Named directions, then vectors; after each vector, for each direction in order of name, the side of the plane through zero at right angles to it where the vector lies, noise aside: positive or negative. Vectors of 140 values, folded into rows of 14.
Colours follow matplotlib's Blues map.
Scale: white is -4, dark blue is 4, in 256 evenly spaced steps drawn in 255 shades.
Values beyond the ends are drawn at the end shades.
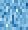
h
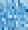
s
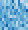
negative, positive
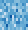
negative, negative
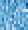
positive, negative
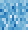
positive, positive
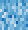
negative, negative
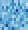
negative, positive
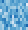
negative, negative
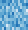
positive, negative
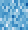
positive, negative
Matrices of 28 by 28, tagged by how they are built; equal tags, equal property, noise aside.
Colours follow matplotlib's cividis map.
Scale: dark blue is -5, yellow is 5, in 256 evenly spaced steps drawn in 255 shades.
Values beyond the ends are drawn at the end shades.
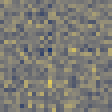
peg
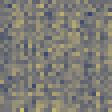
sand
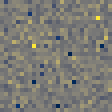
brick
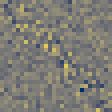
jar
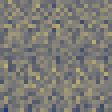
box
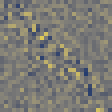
jar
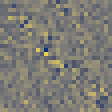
jar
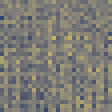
sand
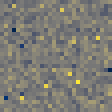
brick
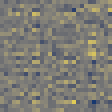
peg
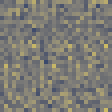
box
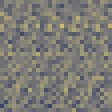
box
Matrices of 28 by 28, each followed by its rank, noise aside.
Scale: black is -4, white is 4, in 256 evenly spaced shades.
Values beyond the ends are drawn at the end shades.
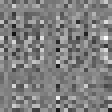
three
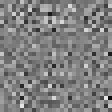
four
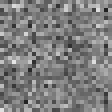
eight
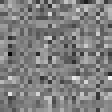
four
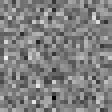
eight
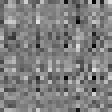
three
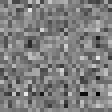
four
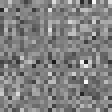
four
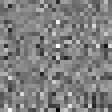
six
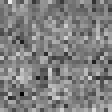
six
